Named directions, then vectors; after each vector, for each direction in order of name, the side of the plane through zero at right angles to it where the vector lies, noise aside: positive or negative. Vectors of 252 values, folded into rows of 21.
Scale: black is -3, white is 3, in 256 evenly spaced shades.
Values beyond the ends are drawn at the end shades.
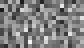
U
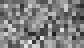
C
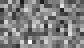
positive, positive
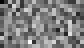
positive, positive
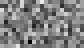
negative, negative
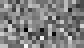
positive, negative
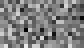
positive, negative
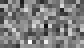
positive, positive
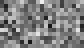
negative, negative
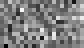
negative, positive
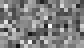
positive, positive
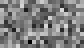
negative, negative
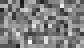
positive, positive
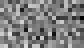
positive, negative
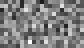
positive, positive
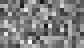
positive, positive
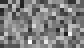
positive, positive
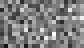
negative, positive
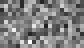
positive, positive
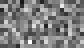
positive, positive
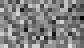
positive, negative
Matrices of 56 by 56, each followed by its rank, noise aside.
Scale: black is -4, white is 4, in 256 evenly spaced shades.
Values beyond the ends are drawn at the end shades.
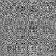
six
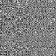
eight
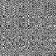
six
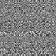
six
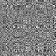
five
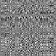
five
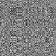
seven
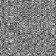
eight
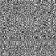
eight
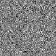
eight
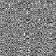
six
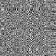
six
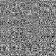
eight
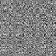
seven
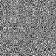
seven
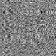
eight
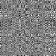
six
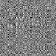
six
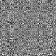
seven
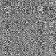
eight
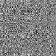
seven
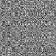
seven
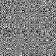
seven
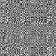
five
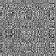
six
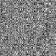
seven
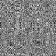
eight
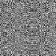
five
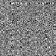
eight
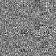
seven
